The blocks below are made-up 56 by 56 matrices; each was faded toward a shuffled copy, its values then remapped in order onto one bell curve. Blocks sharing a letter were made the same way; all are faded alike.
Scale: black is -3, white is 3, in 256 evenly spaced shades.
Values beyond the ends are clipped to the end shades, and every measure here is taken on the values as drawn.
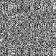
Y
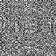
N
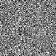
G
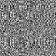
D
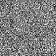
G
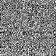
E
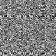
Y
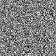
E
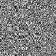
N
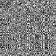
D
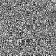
N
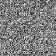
E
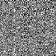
E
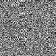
N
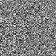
N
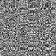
D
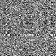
N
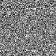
G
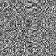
Y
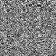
G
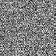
N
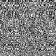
Y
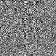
E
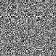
G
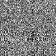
E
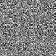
G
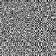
D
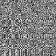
D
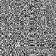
Y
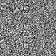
N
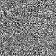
E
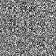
G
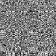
Y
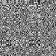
Y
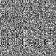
N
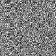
G
